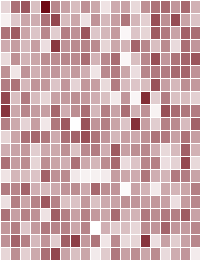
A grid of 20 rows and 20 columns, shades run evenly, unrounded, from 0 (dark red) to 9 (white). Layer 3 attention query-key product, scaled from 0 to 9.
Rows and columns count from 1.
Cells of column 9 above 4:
15
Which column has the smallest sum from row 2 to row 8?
16
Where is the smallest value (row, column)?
1, 5
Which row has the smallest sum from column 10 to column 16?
12
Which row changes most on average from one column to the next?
10
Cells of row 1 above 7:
3
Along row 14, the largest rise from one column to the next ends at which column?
8
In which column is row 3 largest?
13
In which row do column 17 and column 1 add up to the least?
9
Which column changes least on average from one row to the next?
4
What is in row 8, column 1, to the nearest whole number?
2
